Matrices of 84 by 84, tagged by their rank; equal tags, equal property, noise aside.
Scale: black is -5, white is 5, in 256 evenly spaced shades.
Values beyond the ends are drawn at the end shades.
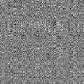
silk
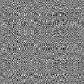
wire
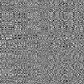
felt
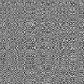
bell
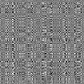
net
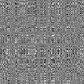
bell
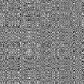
felt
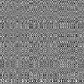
net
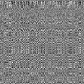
net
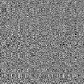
felt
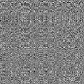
silk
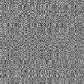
wire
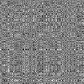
felt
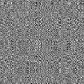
silk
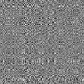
felt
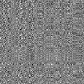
silk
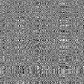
bell
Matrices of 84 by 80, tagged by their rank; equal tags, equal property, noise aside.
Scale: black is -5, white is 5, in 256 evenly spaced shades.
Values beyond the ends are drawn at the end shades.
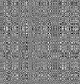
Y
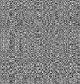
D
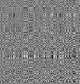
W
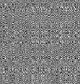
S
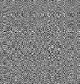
S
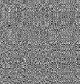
D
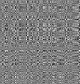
W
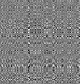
W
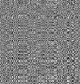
W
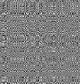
W
